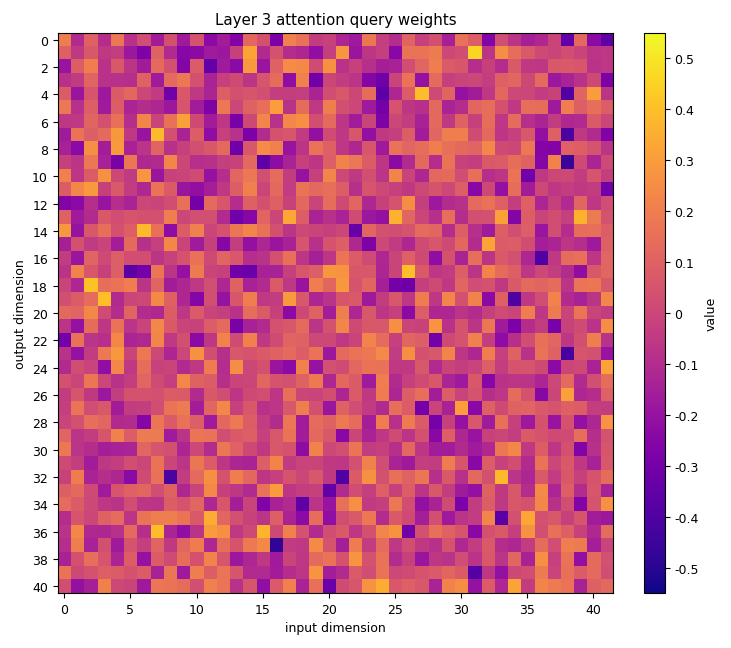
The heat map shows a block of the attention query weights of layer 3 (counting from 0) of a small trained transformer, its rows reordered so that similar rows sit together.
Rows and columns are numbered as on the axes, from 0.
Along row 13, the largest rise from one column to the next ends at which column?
25
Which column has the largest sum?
7
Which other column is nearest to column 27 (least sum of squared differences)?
29
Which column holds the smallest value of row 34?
18
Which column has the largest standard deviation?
38
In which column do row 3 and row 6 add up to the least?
24
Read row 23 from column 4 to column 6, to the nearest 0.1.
0.3 0 0.2
